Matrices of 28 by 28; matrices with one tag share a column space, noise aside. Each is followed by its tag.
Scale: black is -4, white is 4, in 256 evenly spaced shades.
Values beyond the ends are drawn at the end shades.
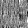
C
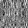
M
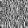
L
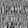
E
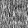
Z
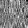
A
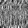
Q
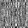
M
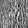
Z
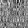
M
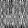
A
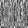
M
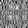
Q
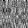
A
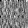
A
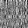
A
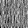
C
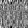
Q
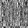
M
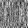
M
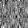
A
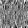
Q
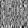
L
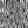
A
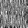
C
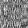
L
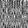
A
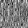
M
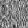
L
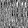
M
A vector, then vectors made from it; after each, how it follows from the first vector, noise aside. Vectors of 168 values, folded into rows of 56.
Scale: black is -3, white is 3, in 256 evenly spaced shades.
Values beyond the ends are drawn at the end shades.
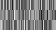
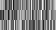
reversed.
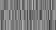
wrapped around, shrunk.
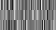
partly zeroed.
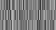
wrapped around, shrunk.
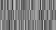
shrunk.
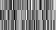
reversed.
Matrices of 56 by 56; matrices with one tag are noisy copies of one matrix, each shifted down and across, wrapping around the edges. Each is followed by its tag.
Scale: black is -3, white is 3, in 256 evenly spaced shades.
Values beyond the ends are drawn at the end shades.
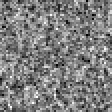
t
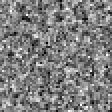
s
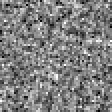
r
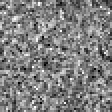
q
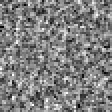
t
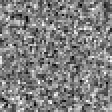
r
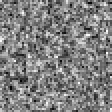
t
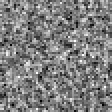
t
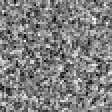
r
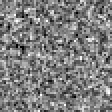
r
